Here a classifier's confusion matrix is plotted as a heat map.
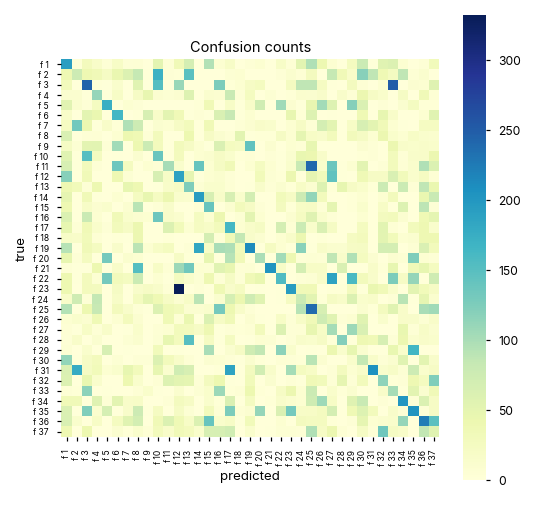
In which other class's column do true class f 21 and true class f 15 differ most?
f 13
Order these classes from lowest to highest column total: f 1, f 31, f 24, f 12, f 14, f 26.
f 31, f 14, f 26, f 24, f 12, f 1
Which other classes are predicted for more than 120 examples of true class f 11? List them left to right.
f 6, f 14, f 25, f 27
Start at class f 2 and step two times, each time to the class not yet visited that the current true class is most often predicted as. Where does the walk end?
f 3
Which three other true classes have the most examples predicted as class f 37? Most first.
f 36, f 32, f 25
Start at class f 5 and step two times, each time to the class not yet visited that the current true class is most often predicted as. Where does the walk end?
f 35
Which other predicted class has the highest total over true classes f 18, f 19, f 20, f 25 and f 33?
f 16
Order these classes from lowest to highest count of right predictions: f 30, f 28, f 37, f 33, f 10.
f 37, f 30, f 33, f 28, f 10
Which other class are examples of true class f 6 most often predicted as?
f 17
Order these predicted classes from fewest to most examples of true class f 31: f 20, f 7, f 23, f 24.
f 24, f 7, f 20, f 23
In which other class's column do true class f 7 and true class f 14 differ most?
f 2
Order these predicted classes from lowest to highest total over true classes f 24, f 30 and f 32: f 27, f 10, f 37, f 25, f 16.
f 27, f 16, f 10, f 37, f 25
